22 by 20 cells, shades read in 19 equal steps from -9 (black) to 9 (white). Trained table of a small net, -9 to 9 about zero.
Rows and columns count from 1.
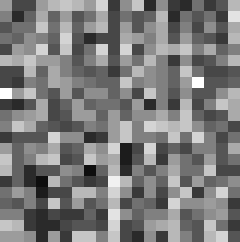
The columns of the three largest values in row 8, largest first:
17, 11, 5
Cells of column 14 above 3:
3
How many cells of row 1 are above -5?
15
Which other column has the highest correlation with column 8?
9
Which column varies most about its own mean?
10
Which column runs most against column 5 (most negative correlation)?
14
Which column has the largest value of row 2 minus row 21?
20
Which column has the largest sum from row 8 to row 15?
13
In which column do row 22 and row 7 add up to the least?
4
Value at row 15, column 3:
0
